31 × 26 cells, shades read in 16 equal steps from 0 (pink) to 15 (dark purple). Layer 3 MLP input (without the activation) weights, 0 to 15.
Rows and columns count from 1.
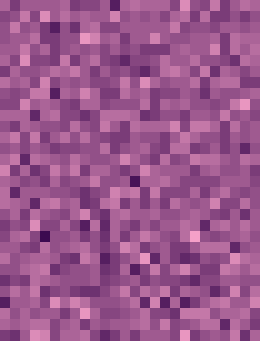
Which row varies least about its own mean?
26
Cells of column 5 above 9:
6
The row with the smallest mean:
15
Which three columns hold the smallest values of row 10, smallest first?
25, 3, 24
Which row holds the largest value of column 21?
21
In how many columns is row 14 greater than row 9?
13
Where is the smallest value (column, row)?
20, 22
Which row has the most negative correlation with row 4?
11
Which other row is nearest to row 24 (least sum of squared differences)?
10
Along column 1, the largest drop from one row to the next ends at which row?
29
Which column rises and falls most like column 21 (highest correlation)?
8
